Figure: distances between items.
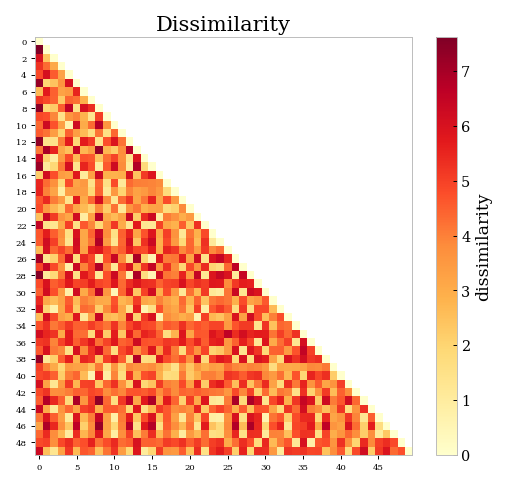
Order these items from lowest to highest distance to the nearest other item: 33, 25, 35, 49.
33, 49, 35, 25
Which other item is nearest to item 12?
28
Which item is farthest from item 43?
8
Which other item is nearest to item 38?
1
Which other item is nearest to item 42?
34
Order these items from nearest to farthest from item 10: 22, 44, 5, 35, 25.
25, 44, 22, 35, 5
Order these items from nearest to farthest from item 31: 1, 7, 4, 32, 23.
32, 1, 7, 23, 4
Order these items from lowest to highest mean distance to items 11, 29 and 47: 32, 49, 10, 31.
31, 10, 32, 49
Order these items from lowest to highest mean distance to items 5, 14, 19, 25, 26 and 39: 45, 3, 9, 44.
44, 3, 9, 45
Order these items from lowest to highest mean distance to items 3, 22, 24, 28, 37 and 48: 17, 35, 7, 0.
17, 7, 35, 0
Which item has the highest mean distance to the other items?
0
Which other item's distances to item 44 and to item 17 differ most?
35
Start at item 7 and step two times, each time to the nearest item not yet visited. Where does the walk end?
9
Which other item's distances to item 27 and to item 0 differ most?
4
